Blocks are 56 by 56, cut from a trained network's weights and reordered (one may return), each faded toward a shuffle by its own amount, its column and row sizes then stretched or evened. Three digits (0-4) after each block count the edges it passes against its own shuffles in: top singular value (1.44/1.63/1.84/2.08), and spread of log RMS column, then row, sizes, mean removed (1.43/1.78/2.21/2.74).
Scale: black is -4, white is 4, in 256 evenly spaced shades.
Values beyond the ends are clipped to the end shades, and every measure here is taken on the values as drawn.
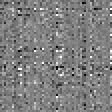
2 4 3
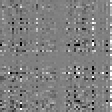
3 4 4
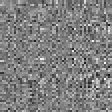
4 3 2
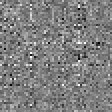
2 3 2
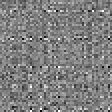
4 2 3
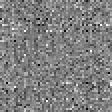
0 1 2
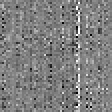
3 4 1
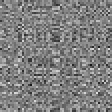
4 2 3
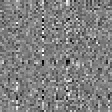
3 3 1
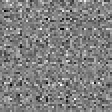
3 3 3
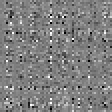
1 4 4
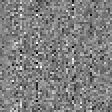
1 3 0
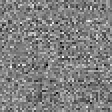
2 0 3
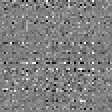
0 3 4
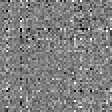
1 3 3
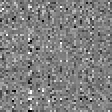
1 4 1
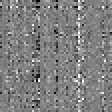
3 4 2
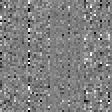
2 4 1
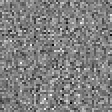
2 1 3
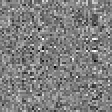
3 3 0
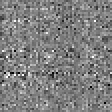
1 1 3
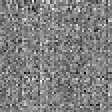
1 0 3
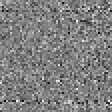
0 1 2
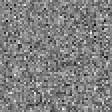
0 1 0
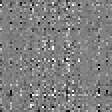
1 4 3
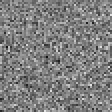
1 0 1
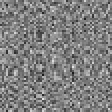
4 3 0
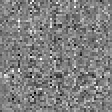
2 3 1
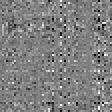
3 4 3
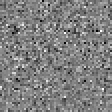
1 1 2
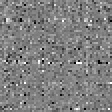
0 2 3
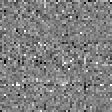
0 2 2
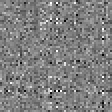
1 2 3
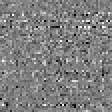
1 1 4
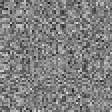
3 0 0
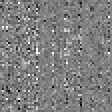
0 4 1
